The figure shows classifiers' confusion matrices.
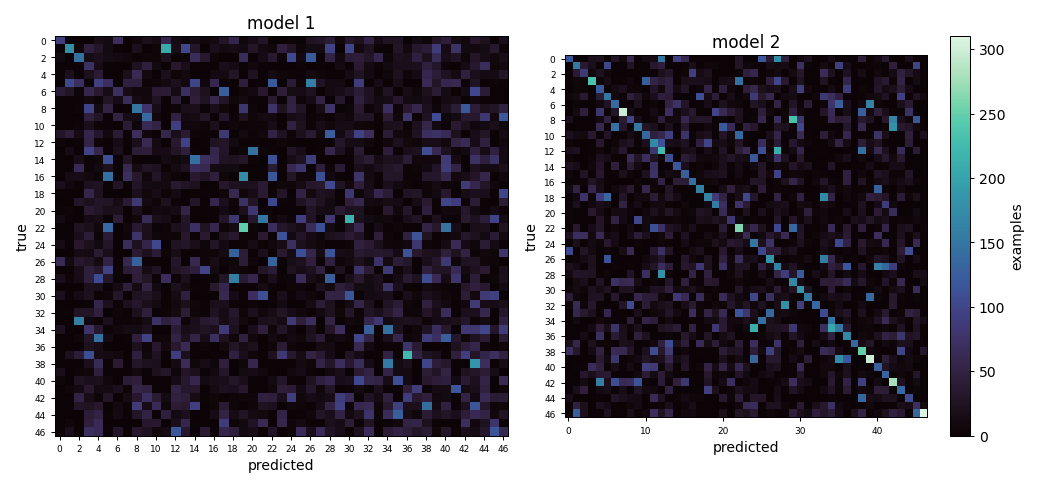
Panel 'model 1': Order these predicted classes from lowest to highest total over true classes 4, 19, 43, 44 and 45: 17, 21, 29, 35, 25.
25, 21, 29, 17, 35
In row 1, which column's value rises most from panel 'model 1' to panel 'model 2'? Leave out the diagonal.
5
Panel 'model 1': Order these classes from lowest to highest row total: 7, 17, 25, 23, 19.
7, 17, 23, 19, 25
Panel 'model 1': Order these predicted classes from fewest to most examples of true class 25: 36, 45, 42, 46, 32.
45, 32, 42, 46, 36
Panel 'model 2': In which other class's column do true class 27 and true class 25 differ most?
40
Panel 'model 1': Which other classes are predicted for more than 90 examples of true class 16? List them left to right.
5, 19, 22, 27
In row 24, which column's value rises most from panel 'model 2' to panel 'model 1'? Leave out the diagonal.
10
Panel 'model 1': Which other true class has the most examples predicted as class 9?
35
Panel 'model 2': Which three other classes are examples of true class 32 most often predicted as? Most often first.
28, 8, 30
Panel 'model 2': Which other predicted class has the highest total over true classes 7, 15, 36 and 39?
4
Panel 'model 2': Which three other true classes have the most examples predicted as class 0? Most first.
25, 38, 31
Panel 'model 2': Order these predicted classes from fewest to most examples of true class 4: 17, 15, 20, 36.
17, 15, 20, 36
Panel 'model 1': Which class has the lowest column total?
0
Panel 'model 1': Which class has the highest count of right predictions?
1
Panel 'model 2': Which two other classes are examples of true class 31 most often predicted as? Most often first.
39, 24
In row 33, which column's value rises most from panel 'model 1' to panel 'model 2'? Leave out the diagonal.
22
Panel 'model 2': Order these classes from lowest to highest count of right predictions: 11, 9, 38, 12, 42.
9, 11, 12, 38, 42
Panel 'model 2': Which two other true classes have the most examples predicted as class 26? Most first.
33, 38
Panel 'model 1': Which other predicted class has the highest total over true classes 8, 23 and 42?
37
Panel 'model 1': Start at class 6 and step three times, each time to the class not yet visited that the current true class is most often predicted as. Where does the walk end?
18
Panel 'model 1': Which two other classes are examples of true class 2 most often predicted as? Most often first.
26, 24
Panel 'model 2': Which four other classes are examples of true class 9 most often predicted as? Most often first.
42, 6, 20, 30
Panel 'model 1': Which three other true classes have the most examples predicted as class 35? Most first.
44, 40, 43
